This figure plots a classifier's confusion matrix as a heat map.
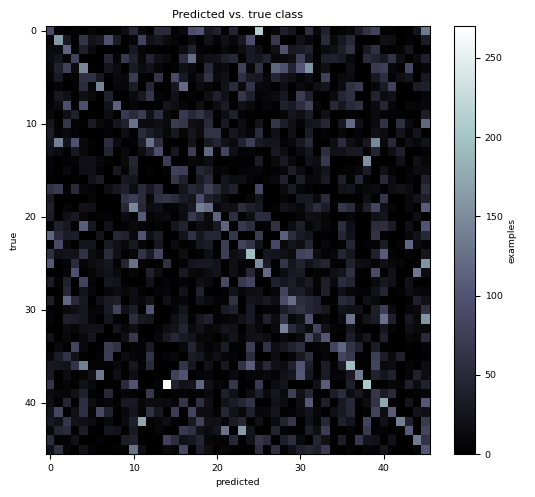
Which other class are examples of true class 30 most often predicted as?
12
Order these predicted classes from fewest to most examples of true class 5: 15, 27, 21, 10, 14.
14, 21, 27, 10, 15
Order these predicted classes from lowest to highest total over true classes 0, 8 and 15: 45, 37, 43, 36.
43, 36, 37, 45
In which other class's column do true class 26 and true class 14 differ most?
38
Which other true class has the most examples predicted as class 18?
19
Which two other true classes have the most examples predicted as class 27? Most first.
4, 23
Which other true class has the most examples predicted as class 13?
24
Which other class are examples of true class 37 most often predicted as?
6
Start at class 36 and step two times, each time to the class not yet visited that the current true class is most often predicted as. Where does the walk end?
31
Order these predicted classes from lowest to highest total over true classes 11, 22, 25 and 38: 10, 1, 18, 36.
1, 36, 18, 10
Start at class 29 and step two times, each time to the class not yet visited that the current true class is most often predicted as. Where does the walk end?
28
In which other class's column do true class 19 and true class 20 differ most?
10
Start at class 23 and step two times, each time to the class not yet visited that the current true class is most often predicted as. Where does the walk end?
21
